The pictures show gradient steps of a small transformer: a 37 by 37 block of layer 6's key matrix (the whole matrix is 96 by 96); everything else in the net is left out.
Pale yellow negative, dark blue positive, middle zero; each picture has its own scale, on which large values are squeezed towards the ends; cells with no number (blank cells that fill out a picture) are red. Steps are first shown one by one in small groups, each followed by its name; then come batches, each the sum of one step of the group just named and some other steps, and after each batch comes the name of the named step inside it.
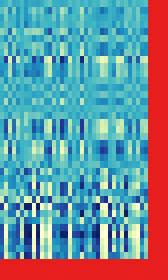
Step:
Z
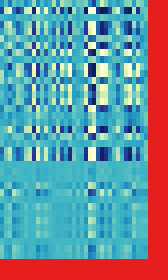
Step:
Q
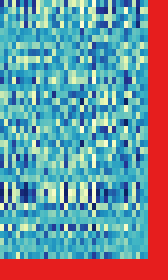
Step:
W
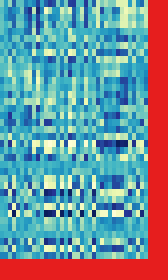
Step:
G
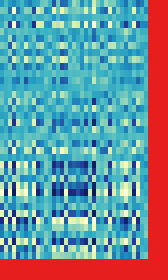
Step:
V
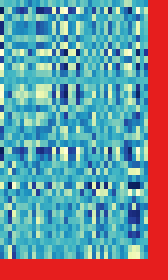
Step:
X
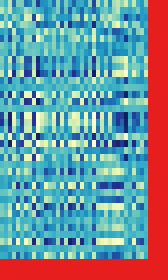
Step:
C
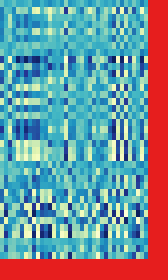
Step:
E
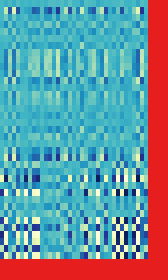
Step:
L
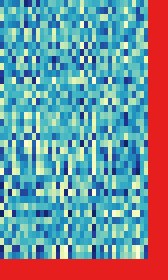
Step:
W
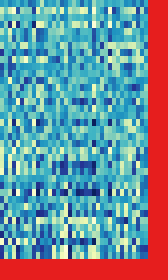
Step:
V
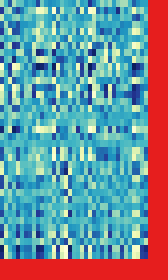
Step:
Z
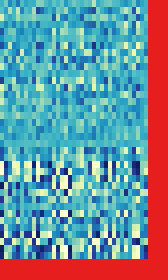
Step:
X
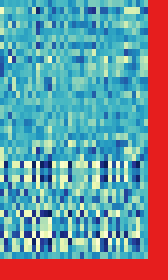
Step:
G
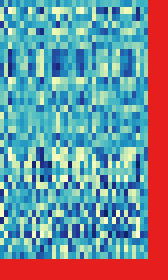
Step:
W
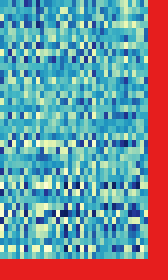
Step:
G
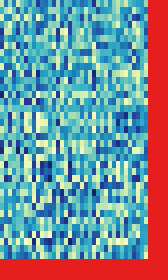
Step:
C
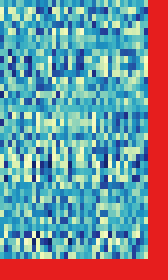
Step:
C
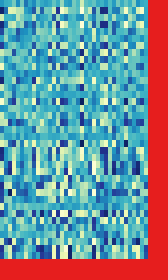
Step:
W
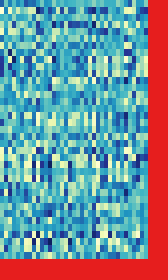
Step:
C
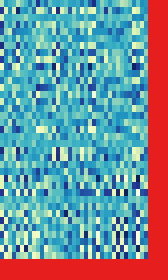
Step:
L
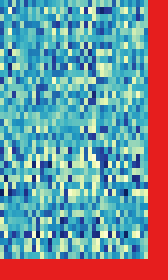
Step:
W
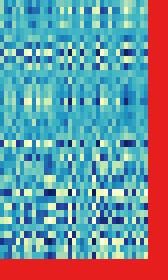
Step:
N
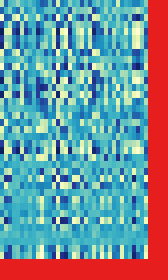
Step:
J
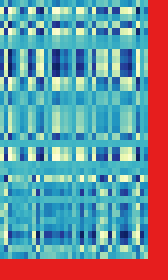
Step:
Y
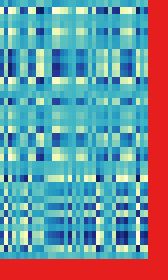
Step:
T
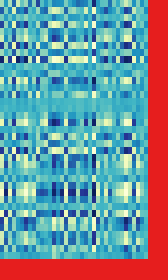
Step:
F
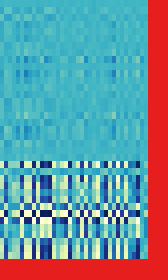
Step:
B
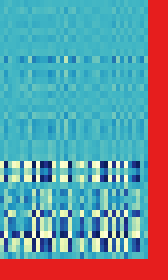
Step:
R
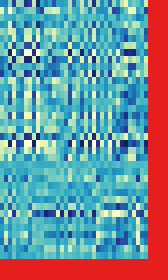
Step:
T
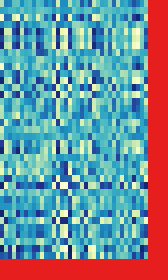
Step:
J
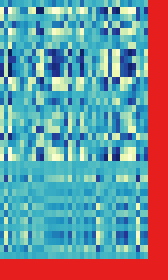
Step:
T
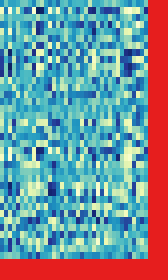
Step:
F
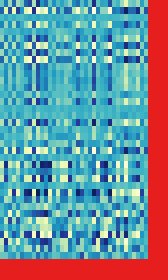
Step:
R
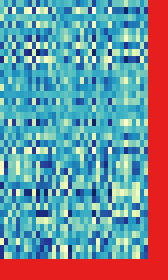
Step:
F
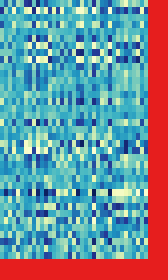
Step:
N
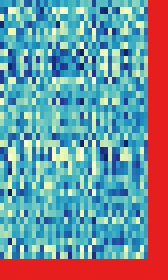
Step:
Y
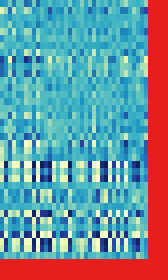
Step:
R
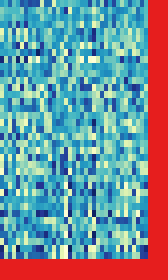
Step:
F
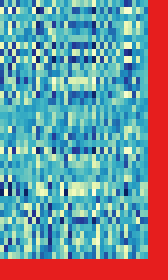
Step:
T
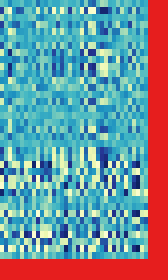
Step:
R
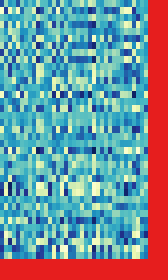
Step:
T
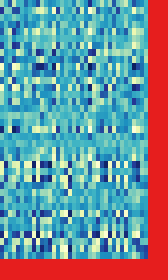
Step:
R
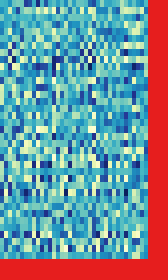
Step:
R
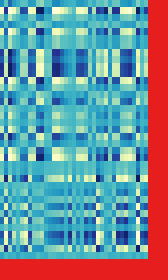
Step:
T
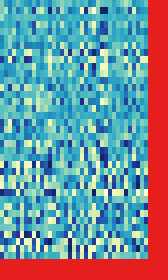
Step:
N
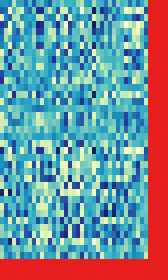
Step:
J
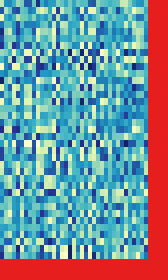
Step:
N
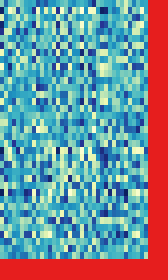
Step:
J
